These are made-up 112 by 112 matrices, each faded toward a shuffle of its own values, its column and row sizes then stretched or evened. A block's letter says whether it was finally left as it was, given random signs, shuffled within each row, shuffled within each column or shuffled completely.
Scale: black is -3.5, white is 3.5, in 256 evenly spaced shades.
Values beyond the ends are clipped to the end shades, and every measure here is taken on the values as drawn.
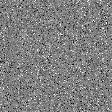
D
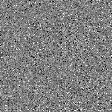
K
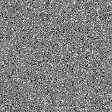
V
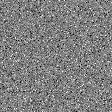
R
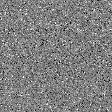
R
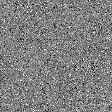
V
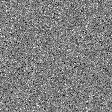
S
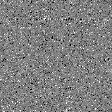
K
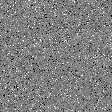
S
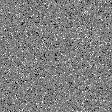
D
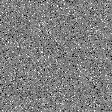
D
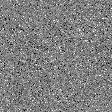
R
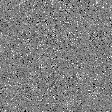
V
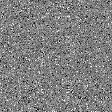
K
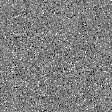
K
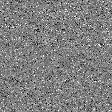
R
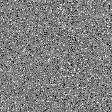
D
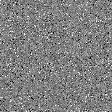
V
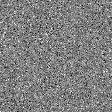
D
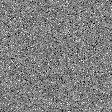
S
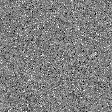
D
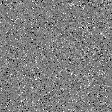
K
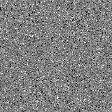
V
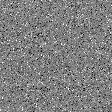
S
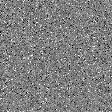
D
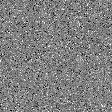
R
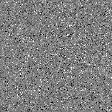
V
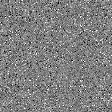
K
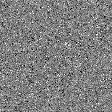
D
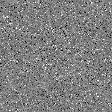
R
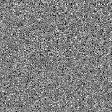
K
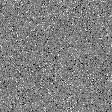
S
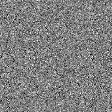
K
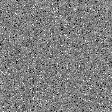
D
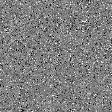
V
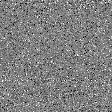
R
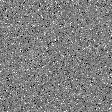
S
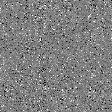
K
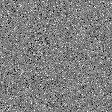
S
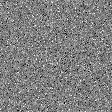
S
